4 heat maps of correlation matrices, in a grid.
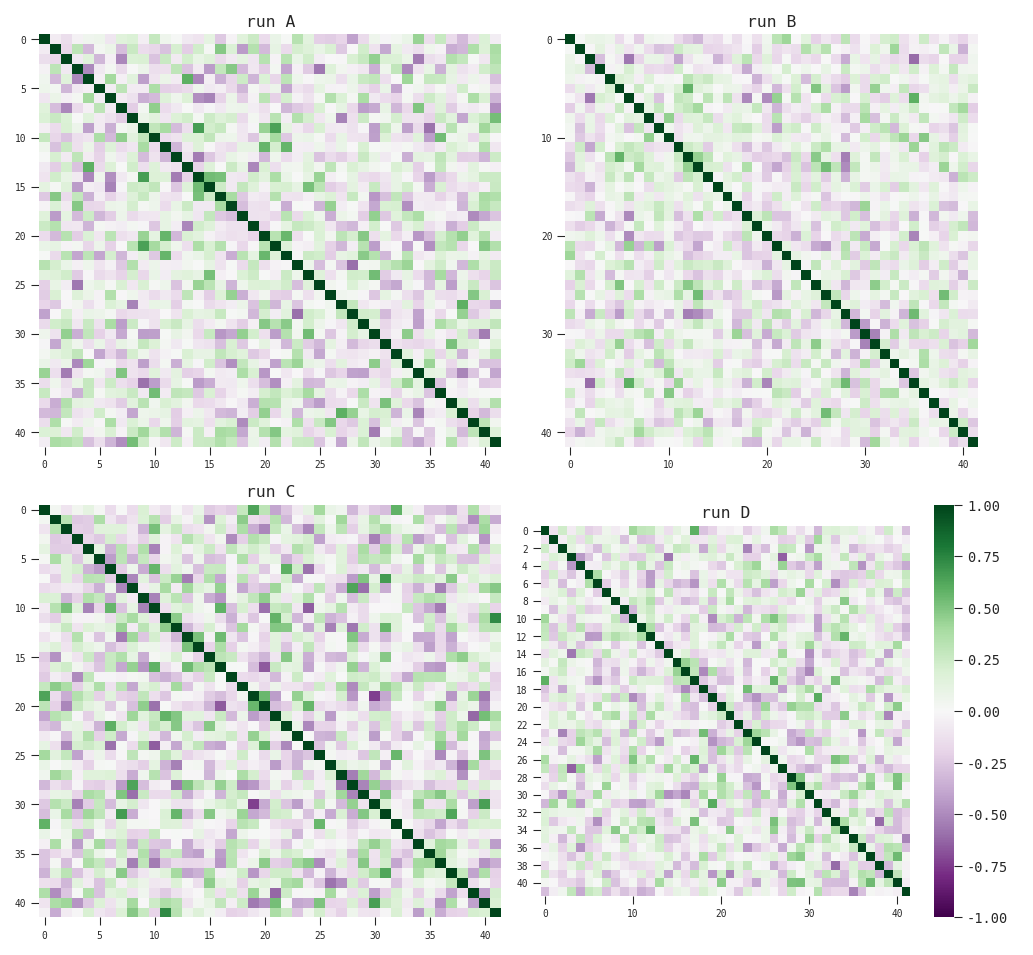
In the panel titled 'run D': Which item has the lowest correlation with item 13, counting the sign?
24
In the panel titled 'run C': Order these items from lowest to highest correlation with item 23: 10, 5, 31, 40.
40, 5, 10, 31
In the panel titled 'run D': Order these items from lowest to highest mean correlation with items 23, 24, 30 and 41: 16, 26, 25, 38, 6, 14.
16, 14, 26, 38, 25, 6
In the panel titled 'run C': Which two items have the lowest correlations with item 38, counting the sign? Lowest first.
26, 27
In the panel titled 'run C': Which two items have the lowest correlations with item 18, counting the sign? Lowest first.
28, 8
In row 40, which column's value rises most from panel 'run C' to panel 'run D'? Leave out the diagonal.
20
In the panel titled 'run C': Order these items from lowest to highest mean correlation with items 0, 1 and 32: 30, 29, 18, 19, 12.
29, 30, 12, 19, 18
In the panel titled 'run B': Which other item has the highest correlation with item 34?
10
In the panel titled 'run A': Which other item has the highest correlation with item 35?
33
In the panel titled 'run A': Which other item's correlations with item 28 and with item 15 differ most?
23
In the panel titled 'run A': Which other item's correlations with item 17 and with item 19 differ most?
13
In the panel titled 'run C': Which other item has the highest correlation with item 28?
8
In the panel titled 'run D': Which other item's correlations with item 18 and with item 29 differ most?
23
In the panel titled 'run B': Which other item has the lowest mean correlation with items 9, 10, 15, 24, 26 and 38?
21
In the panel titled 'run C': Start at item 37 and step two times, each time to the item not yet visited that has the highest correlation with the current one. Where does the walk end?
7
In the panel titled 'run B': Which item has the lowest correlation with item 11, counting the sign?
2
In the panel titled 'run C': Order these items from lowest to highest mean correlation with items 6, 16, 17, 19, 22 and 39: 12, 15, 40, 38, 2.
40, 2, 12, 38, 15
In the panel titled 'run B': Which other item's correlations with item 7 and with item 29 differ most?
30
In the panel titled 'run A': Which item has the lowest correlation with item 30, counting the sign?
40
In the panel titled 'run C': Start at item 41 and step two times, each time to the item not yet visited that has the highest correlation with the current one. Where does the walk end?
21
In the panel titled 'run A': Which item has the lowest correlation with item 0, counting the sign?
28
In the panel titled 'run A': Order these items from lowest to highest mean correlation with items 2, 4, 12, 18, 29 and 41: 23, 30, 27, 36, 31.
27, 31, 23, 36, 30
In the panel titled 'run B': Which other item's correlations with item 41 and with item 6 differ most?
35
